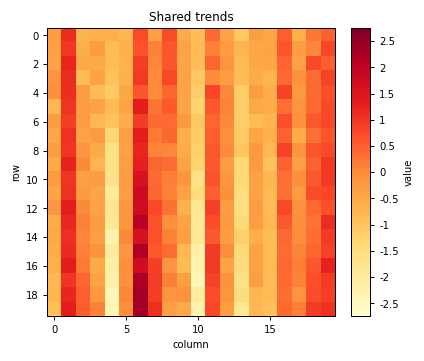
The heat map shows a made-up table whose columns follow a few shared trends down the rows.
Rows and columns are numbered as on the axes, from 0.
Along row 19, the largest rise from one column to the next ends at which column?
11
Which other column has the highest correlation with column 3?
6
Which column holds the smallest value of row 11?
4
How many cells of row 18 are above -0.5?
14
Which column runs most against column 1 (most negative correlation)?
12
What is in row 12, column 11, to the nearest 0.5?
1
